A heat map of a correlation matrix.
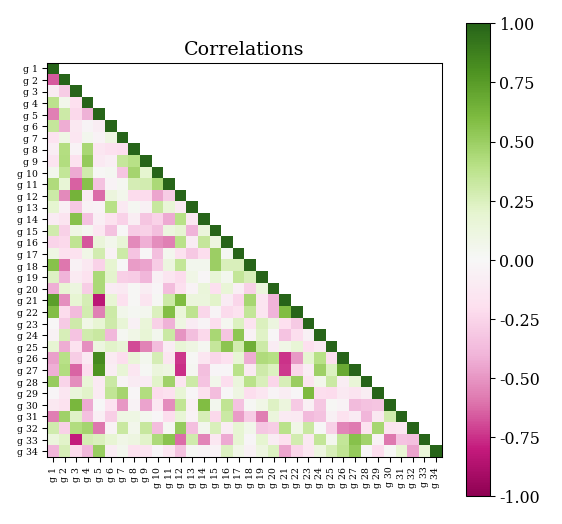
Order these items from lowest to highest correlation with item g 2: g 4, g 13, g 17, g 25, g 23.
g 25, g 23, g 17, g 13, g 4
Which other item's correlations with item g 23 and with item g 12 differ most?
g 26
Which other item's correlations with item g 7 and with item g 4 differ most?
g 16
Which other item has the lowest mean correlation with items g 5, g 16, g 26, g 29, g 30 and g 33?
g 21
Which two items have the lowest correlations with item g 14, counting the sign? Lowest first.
g 33, g 11
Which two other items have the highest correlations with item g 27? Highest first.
g 5, g 26
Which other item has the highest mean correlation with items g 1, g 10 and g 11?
g 22
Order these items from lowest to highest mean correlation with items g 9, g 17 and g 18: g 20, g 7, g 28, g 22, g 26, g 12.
g 20, g 26, g 12, g 22, g 28, g 7
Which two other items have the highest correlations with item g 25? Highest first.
g 18, g 16
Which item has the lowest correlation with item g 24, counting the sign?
g 12
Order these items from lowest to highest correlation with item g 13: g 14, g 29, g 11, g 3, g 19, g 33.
g 3, g 14, g 29, g 19, g 11, g 33
